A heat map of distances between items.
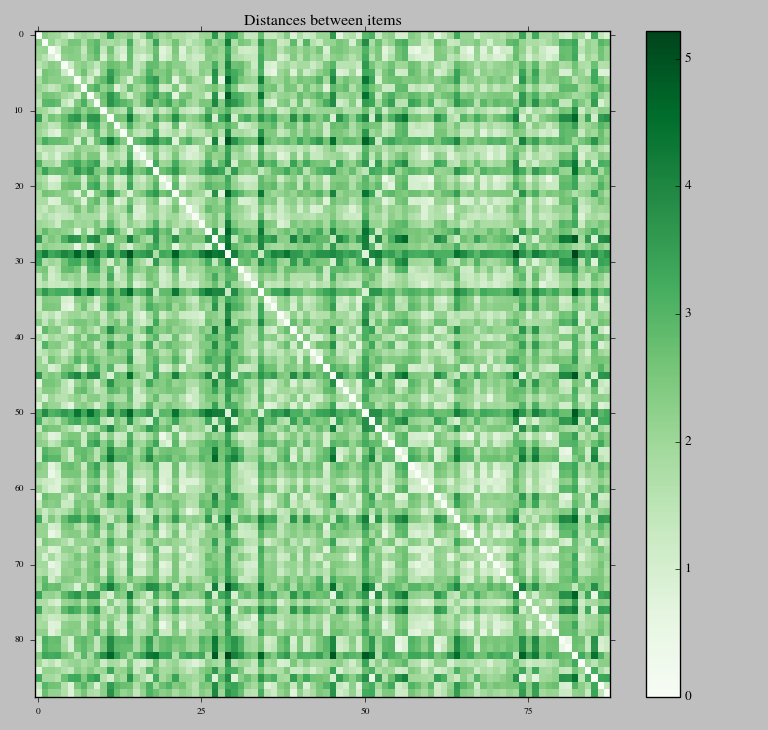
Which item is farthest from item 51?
82
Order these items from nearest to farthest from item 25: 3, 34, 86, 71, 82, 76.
3, 71, 76, 86, 82, 34
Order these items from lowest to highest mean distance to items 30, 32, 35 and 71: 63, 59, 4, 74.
59, 63, 4, 74
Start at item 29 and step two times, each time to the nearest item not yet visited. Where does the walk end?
34
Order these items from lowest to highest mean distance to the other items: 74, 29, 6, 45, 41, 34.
41, 6, 74, 45, 34, 29
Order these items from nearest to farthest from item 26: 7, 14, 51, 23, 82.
14, 82, 7, 23, 51
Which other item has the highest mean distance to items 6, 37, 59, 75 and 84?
29
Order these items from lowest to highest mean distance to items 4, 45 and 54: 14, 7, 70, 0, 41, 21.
70, 7, 0, 41, 21, 14
